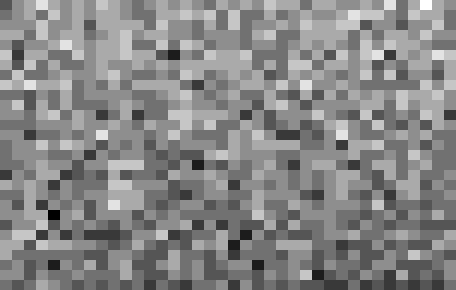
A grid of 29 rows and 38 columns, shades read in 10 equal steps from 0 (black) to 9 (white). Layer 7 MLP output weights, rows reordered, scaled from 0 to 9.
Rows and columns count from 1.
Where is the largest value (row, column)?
1, 36
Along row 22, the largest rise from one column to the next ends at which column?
6
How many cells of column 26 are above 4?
18
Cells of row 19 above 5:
8
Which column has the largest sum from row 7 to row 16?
16
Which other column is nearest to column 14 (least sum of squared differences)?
28
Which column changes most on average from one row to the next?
32
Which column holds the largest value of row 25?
4
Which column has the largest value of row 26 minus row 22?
5
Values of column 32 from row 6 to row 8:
8 3 4
